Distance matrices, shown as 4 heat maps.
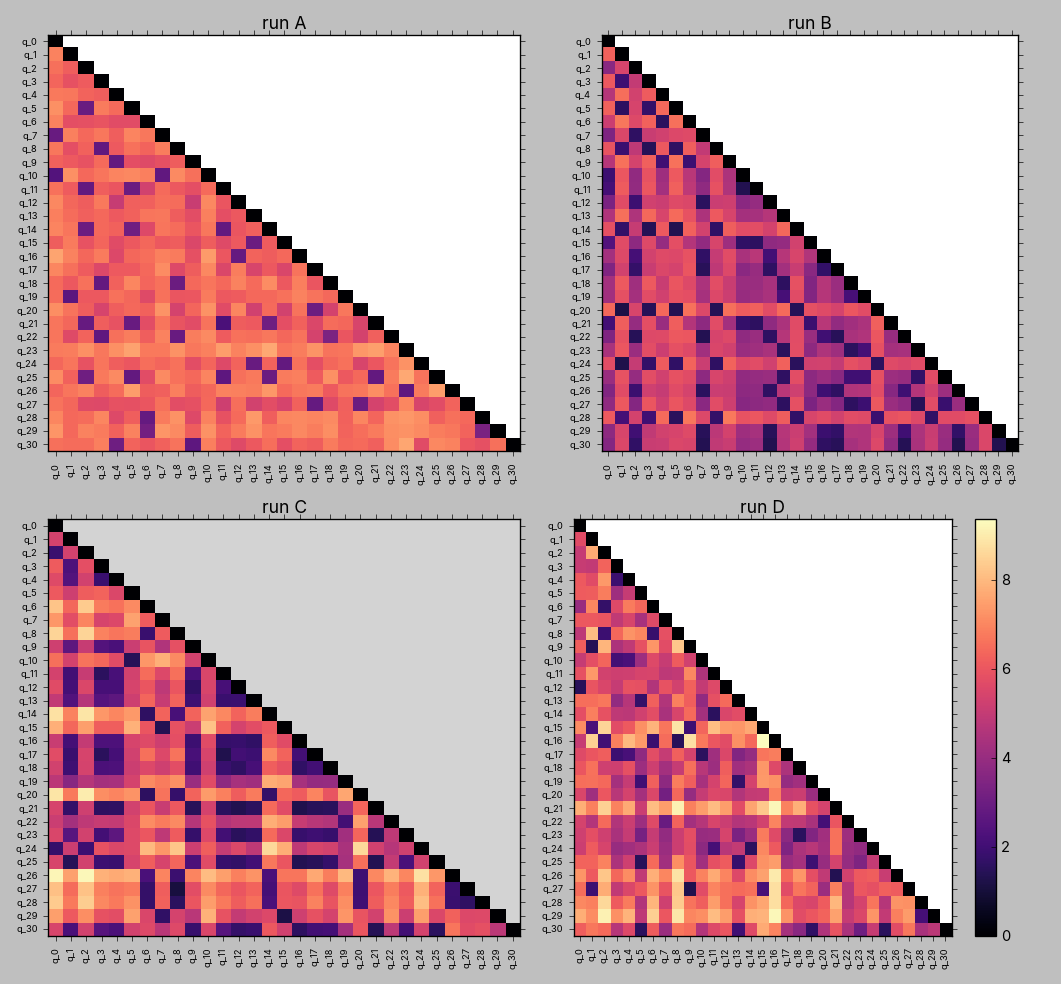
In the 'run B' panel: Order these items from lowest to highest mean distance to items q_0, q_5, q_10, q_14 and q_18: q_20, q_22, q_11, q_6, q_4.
q_11, q_20, q_22, q_4, q_6
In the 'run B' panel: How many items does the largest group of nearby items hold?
9
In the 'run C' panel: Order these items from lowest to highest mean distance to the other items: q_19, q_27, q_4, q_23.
q_23, q_4, q_19, q_27
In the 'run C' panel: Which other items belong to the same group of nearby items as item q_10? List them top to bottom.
q_5
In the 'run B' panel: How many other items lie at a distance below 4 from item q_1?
7
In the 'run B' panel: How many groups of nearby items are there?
5
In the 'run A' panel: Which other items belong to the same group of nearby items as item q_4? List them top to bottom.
q_9, q_30
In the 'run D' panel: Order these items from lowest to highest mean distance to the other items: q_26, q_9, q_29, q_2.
q_9, q_2, q_26, q_29
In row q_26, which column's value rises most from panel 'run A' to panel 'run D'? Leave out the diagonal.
q_23
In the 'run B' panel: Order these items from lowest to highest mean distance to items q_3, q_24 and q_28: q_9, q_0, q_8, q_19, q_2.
q_8, q_2, q_19, q_0, q_9
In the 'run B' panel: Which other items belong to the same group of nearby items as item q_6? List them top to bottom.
q_4, q_9
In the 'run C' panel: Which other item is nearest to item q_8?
q_27
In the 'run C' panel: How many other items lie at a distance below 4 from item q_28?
6
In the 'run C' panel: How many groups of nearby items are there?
6
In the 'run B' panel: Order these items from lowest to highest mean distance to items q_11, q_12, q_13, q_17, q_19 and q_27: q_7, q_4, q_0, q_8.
q_7, q_0, q_4, q_8
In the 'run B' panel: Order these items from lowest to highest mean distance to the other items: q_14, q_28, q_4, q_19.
q_19, q_14, q_28, q_4
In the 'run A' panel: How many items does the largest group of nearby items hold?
6
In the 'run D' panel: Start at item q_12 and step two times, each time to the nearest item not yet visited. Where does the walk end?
q_6
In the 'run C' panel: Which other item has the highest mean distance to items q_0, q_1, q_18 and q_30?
q_26
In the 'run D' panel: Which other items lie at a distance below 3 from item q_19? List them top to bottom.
q_5, q_13, q_25, q_30
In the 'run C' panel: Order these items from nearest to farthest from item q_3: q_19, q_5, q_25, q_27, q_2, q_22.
q_25, q_19, q_22, q_2, q_5, q_27
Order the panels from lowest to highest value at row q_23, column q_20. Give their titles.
run D, run B, run C, run A
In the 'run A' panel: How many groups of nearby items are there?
10
